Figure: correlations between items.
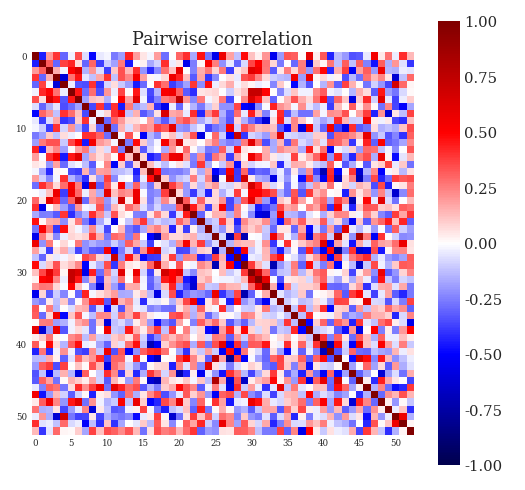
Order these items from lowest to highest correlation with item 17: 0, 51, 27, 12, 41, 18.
12, 18, 0, 51, 41, 27
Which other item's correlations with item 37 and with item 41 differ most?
10
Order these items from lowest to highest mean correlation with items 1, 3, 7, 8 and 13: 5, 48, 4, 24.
4, 24, 48, 5
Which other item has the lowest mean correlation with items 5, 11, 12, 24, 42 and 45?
27
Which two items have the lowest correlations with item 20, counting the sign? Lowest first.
44, 33
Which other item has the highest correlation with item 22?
34
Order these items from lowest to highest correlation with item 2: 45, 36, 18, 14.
36, 45, 18, 14
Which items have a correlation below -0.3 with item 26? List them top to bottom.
16, 33, 41, 44
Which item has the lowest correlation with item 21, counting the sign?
1
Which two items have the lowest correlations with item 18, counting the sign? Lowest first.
7, 49
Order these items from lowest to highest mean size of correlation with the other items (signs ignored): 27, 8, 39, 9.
39, 9, 8, 27
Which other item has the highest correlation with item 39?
40
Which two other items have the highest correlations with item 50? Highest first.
4, 51
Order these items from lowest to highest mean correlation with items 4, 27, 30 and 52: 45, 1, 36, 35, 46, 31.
45, 35, 46, 36, 1, 31
